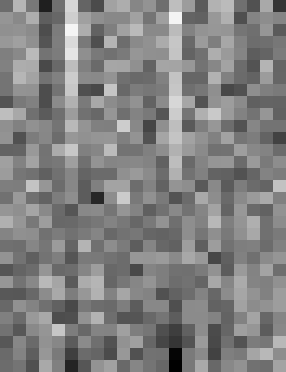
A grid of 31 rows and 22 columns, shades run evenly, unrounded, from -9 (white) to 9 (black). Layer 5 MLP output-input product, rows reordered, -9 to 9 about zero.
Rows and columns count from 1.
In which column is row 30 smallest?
21
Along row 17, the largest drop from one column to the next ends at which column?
9
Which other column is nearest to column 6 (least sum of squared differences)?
14
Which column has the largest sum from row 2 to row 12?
4
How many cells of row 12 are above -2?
18
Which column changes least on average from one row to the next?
12
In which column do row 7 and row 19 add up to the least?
17
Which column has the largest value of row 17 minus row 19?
8
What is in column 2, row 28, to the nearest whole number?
3
